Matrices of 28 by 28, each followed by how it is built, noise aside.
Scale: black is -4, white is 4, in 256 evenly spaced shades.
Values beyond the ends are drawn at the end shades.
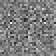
low rank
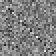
diagonal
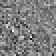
lower triangular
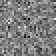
low rank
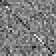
diagonal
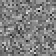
noise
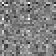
low rank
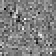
banded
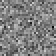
noise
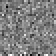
uneven rows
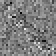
banded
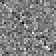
diagonal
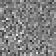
lower triangular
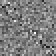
banded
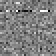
uneven rows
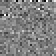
uneven rows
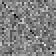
diagonal
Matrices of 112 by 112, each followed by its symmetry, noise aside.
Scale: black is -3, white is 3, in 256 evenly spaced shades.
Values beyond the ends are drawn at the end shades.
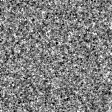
no symmetry.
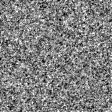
symmetric.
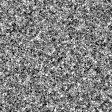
symmetric.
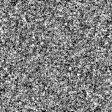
same after a half turn.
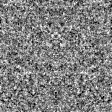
mirrored left to right.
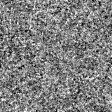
antisymmetric.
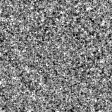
symmetric across the other diagonal.
